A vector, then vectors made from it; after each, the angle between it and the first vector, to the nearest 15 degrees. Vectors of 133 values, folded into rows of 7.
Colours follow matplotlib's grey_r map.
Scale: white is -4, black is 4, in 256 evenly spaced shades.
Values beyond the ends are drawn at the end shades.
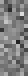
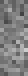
135 degrees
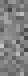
30 degrees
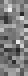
150 degrees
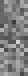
120 degrees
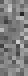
165 degrees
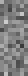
45 degrees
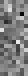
165 degrees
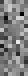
150 degrees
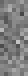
150 degrees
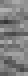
105 degrees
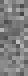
150 degrees
